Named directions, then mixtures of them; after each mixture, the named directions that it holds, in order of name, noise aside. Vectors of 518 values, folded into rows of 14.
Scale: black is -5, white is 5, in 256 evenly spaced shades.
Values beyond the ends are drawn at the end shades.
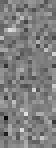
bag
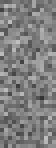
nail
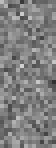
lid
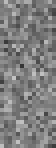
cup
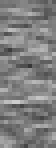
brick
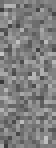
cup, nail.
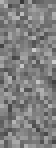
lid.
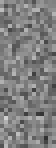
bag, cup, nail.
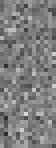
bag, cup.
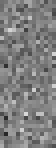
bag, cup.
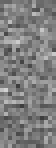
brick, nail.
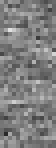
bag, brick, lid.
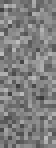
nail.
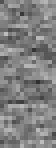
brick, lid.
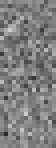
bag, nail.
